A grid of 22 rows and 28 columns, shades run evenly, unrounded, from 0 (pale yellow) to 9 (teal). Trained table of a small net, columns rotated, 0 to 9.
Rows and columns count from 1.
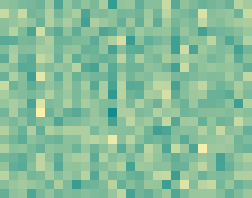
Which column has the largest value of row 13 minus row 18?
13
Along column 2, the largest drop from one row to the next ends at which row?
6
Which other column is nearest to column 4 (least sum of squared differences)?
7
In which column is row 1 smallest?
19
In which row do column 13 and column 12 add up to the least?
16
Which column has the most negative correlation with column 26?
14
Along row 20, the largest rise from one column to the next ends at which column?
20
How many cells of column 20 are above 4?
20
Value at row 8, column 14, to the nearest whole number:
5
